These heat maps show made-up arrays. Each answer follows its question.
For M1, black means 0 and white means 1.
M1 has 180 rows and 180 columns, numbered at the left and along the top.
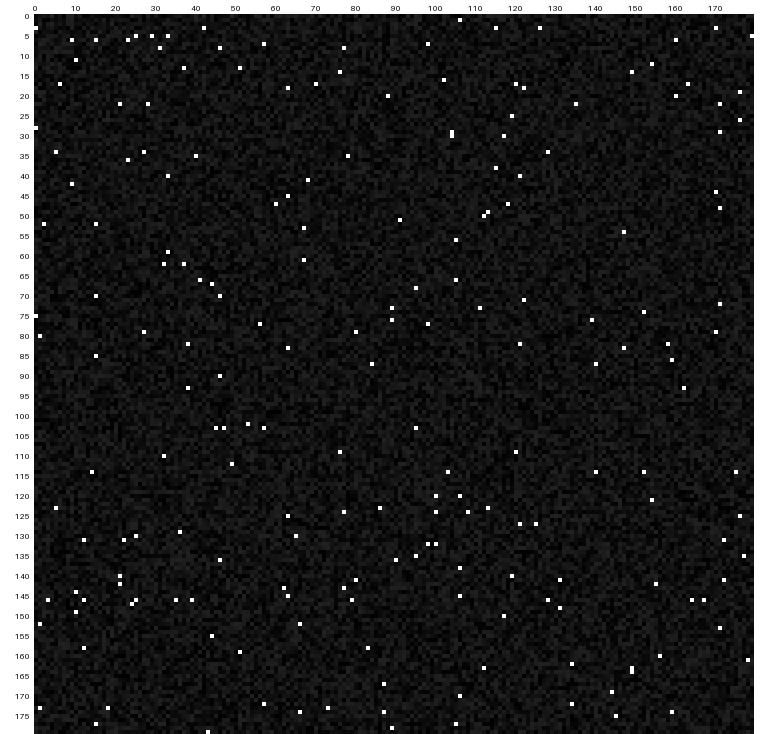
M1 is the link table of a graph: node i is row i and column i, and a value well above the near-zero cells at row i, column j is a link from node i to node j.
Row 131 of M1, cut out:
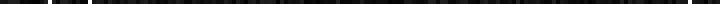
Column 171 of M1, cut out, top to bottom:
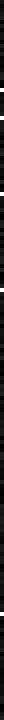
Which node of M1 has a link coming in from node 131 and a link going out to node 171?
node 22
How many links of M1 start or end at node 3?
6
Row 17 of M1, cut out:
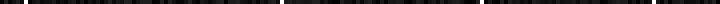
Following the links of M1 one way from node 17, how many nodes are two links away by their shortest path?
9
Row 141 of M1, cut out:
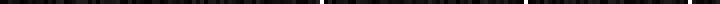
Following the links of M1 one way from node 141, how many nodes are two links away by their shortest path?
5
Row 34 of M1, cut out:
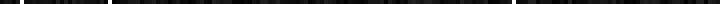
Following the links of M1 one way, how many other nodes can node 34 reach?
11
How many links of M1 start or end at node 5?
6
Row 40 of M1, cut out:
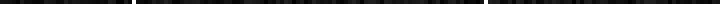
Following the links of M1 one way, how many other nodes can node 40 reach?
3
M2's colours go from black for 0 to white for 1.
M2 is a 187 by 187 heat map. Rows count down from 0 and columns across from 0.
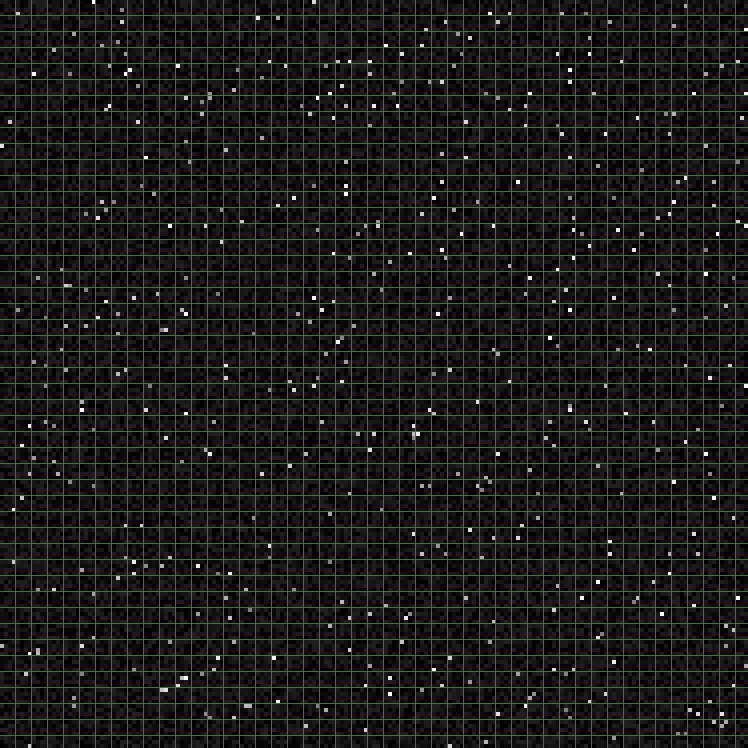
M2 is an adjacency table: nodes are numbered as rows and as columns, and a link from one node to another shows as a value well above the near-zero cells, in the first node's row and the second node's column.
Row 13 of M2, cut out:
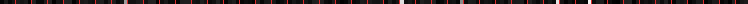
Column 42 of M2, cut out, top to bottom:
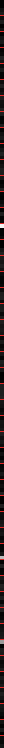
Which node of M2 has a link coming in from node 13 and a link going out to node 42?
node 139
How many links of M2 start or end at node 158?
3
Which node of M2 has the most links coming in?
node 142
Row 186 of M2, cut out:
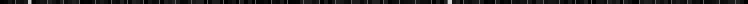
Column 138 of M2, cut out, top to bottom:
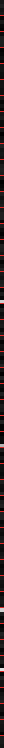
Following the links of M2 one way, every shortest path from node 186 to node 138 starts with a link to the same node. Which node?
node 112
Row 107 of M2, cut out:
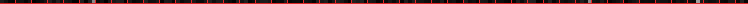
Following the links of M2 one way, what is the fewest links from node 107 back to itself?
3
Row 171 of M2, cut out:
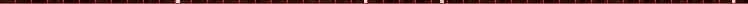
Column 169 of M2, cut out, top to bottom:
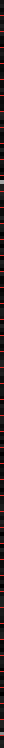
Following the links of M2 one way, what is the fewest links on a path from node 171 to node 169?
2
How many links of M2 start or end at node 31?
8
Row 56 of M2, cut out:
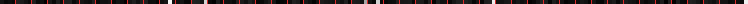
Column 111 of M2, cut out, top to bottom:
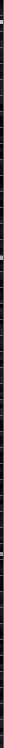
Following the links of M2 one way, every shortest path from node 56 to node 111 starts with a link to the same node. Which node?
node 51
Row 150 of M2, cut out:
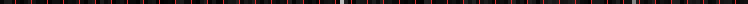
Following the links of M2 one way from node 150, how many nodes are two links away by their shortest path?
1
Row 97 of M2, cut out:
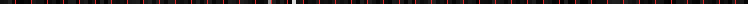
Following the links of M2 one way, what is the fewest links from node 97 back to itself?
7
